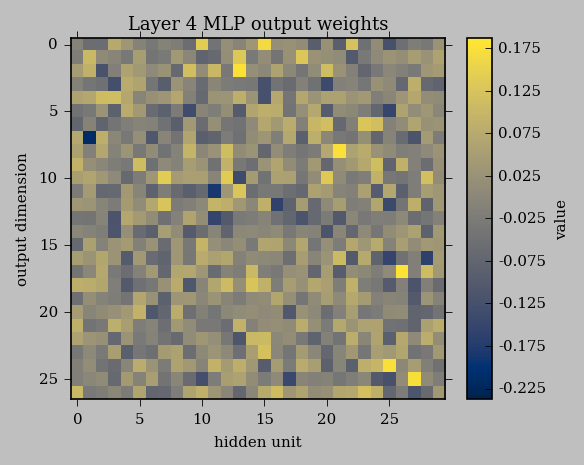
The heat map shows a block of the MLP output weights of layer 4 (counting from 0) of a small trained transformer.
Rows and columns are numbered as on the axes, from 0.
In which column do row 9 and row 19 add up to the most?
5
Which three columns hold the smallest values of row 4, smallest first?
15, 10, 17
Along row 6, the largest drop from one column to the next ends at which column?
21
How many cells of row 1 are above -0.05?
27
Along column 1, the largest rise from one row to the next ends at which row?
8
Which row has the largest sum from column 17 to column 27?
6
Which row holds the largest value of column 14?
18
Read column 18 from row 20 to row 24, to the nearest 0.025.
0.025 0.075 -0.025 0.05 0.075
